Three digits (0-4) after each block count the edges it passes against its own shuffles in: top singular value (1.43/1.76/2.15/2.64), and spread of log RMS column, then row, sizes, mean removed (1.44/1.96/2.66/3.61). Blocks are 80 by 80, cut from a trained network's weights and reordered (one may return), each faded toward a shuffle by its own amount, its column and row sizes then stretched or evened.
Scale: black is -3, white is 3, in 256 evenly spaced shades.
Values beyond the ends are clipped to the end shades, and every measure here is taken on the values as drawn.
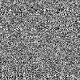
1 0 3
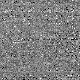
0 2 2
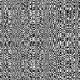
4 4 1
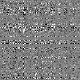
2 3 4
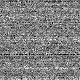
2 0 2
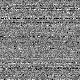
2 0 3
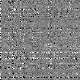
1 3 3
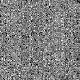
2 1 0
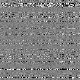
1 1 4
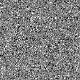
0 1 1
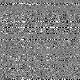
2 1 4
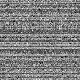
4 0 0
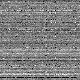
4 0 3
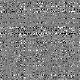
0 3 4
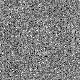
0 0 0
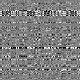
4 0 4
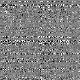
2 2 4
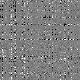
2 3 3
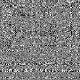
2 2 4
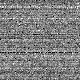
3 0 2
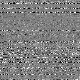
0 0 4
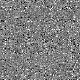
1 1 2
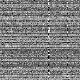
4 2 0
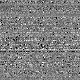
1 0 3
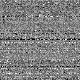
2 0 3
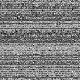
4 0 0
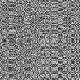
4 1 1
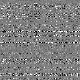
2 2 4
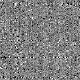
1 2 1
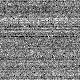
3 0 2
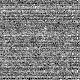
3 1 1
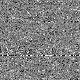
1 0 2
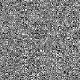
2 2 2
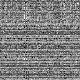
4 1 0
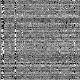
3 3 0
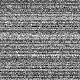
4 1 2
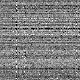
4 2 2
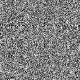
1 1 1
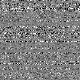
0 0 4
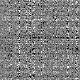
2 4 0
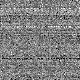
2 1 2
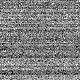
3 2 0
